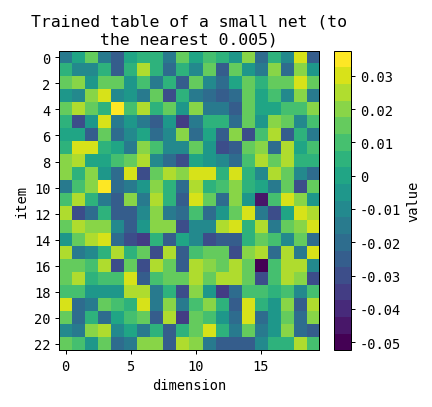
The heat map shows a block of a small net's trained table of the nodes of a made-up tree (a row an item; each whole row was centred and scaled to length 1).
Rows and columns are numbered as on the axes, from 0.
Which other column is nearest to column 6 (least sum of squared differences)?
19
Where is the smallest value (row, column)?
16, 15
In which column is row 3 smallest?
8
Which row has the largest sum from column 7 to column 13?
9
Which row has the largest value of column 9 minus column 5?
22
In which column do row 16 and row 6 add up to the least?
4
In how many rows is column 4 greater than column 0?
1
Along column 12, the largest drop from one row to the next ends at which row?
18
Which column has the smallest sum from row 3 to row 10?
12
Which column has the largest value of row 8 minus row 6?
17
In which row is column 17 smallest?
6
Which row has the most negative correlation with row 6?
20
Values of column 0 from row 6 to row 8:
0 0.005 0.02
